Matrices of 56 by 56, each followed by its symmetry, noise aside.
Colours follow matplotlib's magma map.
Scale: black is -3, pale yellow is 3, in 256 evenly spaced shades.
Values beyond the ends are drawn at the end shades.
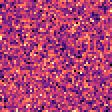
symmetric across the other diagonal.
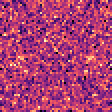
mirrored left to right.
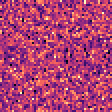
mirrored top to bottom.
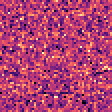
mirrored left to right.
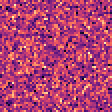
mirrored top to bottom.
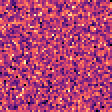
no symmetry.
